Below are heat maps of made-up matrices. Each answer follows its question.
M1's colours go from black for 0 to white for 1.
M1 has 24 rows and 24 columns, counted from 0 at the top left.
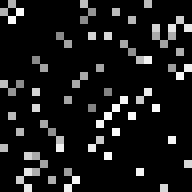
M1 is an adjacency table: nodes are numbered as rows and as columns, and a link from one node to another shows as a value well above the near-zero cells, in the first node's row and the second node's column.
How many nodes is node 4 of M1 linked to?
5
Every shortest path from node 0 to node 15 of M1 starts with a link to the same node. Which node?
node 18
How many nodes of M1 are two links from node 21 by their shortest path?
7
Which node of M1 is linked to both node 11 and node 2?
node 1
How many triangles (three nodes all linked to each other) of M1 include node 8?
0
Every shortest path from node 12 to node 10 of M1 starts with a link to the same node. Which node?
node 17
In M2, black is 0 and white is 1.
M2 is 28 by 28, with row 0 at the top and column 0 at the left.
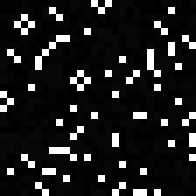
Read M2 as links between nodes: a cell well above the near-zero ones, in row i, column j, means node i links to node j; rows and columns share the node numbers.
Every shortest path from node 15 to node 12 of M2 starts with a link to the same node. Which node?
node 10
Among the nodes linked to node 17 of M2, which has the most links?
node 8
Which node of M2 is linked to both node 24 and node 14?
node 1
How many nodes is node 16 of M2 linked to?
4
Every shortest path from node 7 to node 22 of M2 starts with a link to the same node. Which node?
node 6
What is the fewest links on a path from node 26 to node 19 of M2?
7
